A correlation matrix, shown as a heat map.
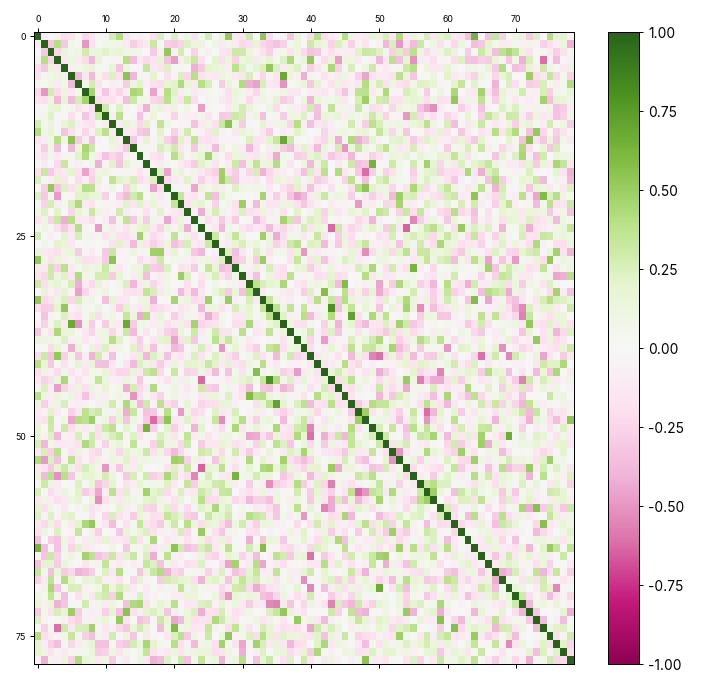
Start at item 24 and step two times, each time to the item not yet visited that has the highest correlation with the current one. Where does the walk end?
52
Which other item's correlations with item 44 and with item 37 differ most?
3
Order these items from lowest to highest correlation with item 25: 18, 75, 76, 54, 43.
18, 43, 76, 54, 75
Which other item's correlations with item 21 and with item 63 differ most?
53
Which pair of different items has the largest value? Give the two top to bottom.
34, 43
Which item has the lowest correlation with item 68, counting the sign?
39
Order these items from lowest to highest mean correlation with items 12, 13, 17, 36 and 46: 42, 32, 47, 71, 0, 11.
47, 71, 42, 32, 0, 11
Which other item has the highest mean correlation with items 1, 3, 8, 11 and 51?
22
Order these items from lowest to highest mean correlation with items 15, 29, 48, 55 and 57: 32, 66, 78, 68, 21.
32, 21, 68, 66, 78
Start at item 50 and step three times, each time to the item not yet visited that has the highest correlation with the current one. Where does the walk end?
19
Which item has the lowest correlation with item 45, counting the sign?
14
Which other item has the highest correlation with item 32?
42
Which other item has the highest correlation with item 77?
41
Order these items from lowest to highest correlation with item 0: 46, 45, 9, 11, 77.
9, 46, 77, 11, 45
